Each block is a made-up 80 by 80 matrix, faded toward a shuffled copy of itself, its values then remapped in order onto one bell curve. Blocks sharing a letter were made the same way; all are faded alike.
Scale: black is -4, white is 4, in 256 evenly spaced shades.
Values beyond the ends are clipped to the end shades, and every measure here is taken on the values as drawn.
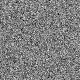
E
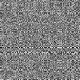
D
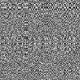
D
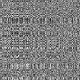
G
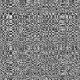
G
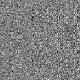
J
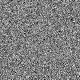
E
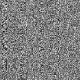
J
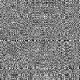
D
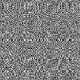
D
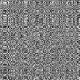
G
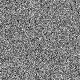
E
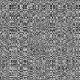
G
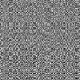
G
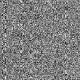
J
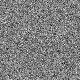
E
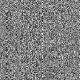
J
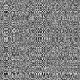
G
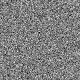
E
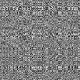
D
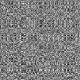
D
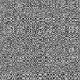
D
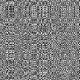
G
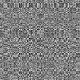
G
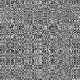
G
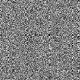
J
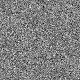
E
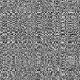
D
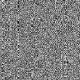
J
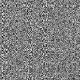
J
